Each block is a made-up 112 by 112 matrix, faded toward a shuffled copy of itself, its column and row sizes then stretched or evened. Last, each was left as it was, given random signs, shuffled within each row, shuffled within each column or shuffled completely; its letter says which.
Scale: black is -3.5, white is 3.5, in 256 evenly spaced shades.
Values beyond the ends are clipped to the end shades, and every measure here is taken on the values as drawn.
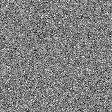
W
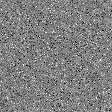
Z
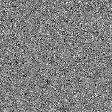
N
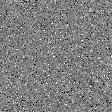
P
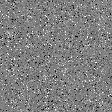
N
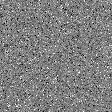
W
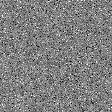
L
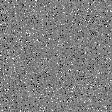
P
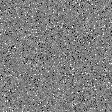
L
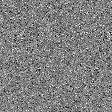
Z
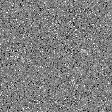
N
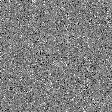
L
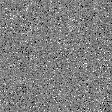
N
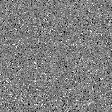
N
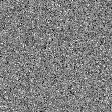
W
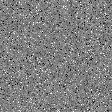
L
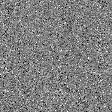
L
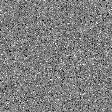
P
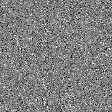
N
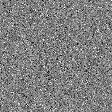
L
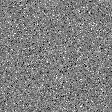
W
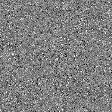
P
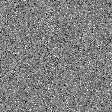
L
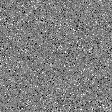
Z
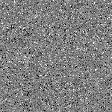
N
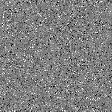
N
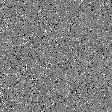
P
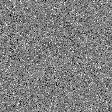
L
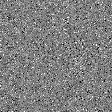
N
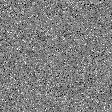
Z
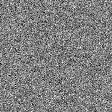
L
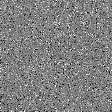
P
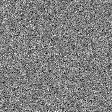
Z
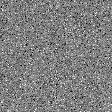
L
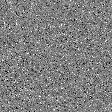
W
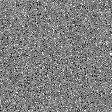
P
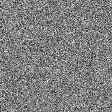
Z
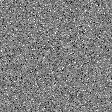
W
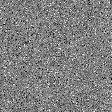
L
